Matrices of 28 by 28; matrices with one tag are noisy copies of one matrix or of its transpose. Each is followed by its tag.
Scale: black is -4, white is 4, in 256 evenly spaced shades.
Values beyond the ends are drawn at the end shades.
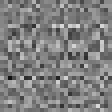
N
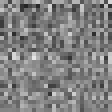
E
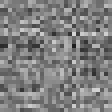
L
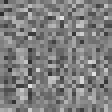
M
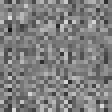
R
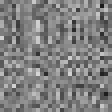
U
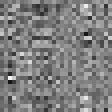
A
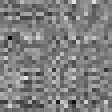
U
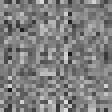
R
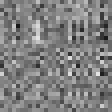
U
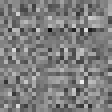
M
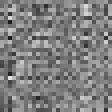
A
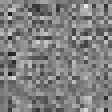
A
